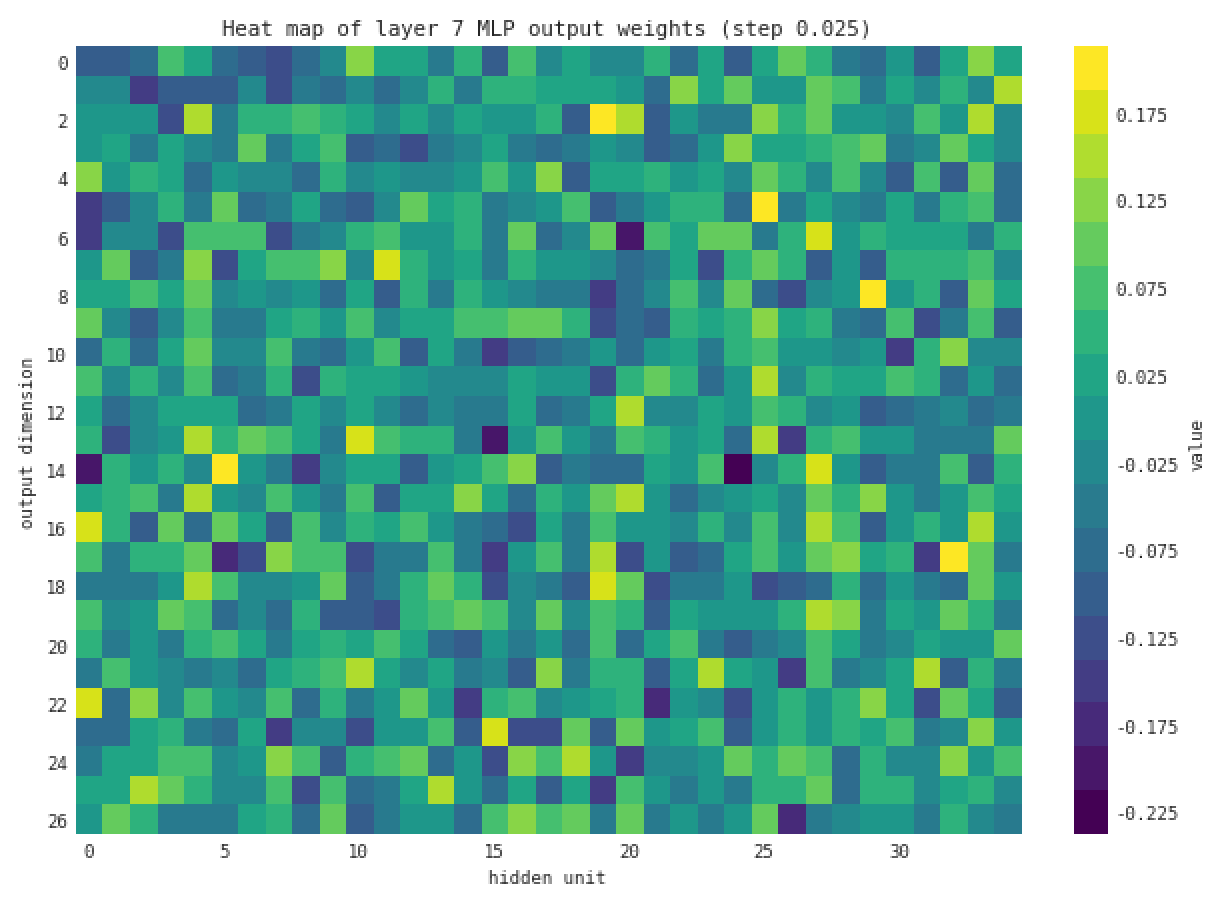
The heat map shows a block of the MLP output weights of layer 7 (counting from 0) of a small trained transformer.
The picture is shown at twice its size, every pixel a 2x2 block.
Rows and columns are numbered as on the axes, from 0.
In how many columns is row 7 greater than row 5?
17
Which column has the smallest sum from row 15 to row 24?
21
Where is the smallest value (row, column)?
14, 24
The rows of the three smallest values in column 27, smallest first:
7, 18, 26
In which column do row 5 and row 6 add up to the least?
0
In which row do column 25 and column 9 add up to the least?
8
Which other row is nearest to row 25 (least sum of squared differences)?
11
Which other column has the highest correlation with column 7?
4
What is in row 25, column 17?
-0.1
